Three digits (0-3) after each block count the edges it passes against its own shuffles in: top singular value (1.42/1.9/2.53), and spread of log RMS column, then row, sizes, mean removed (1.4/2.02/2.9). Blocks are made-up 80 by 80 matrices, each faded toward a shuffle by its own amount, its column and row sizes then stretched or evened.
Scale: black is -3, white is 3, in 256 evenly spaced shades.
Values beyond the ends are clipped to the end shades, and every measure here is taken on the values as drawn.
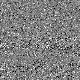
0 0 2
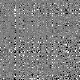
1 3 3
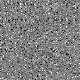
1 1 0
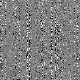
1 3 0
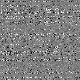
0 1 3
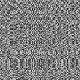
3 2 0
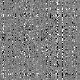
2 3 2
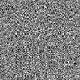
2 1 0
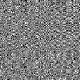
3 1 1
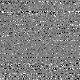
1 0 3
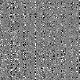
0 3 2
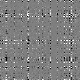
3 3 3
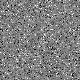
0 0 1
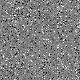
0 2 0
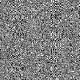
2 2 0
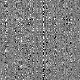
2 3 1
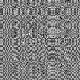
3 0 2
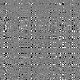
3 3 3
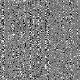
2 3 0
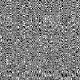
3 2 1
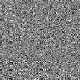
2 0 2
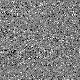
0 0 2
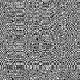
3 0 2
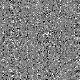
1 2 0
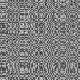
3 2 0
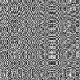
3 3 0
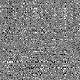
2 1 2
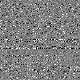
1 0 3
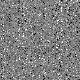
0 2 0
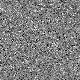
0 0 0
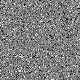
0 0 2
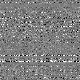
2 0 3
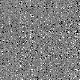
0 2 1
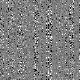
0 3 0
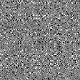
2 1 2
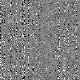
0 3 2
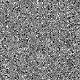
1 2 0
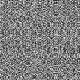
2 0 0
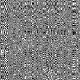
3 3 1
